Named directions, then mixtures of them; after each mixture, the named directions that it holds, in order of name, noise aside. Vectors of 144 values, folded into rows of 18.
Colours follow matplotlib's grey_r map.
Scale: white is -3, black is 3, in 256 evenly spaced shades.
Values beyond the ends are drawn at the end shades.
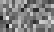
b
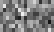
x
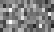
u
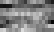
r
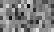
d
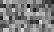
b, d, r.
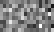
u.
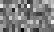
d, r.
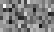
d, u, x.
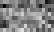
b, r, u.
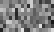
d, u, x.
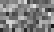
b, r, u.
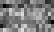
r, u.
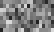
d, u.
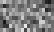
b, r, u.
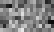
r, u, x.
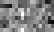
r, u, x.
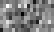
d, r, x.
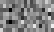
u.
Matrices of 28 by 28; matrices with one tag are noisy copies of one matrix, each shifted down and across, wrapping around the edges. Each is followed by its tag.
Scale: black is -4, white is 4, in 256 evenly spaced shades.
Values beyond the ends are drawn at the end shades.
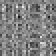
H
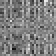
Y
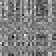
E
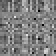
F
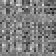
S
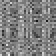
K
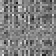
Y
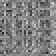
H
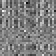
Y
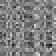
H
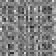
H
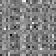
H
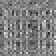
Y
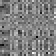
Y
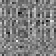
Y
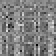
F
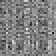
K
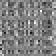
H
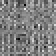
Y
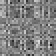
F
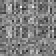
F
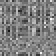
Y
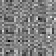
K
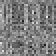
E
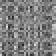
H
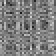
K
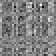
F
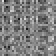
H
